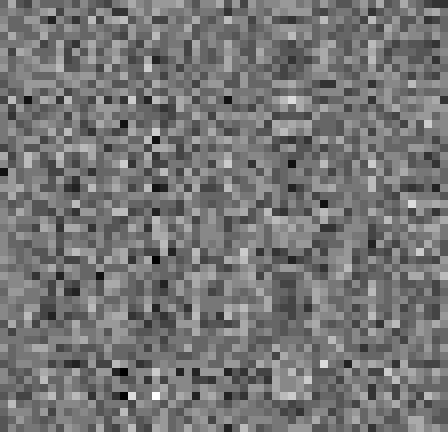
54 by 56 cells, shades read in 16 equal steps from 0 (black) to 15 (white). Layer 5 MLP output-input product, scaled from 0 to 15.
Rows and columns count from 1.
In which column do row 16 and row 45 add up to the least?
16
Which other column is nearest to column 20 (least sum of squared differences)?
37
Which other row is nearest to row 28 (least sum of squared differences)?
5
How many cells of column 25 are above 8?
19
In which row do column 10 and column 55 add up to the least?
24
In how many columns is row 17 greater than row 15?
25
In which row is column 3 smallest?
50
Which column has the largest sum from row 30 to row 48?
31
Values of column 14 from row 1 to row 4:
4 8 9 6
